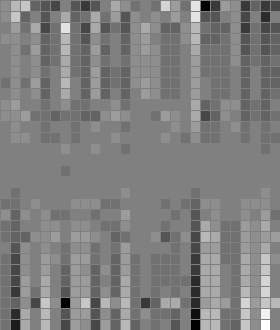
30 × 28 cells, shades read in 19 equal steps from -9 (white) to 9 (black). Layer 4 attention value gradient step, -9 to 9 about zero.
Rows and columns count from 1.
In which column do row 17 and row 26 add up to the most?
20
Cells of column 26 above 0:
7
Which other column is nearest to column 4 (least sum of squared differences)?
15
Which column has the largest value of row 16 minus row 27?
27
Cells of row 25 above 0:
11
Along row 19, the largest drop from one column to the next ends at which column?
21
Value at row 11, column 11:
-1
